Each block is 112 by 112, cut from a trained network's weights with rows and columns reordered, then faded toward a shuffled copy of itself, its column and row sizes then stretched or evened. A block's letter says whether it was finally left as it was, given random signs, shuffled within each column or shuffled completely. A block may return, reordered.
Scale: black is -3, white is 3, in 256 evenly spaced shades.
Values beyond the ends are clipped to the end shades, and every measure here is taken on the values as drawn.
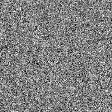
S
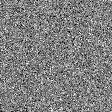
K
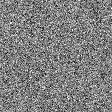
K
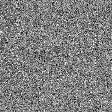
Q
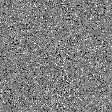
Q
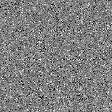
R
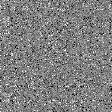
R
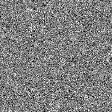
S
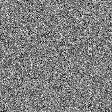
Q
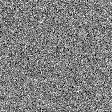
K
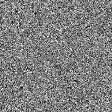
S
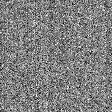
Q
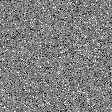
K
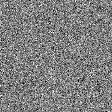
Q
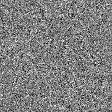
Q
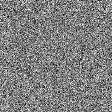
S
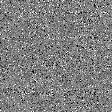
S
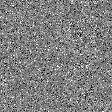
Q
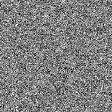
R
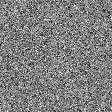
K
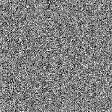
R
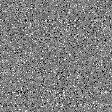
R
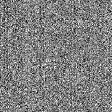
R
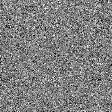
S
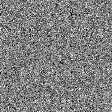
R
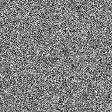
R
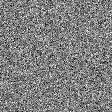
K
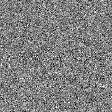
R
